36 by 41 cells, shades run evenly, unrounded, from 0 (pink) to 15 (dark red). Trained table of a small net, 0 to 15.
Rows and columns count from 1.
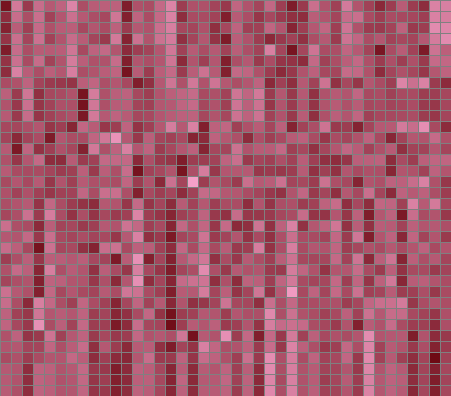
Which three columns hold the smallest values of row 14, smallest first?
12, 9, 22
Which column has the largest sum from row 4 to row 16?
27
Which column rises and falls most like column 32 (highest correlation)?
7
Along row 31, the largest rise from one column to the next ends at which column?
18
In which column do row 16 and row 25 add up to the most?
17
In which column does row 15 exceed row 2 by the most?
16
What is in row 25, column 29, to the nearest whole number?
8
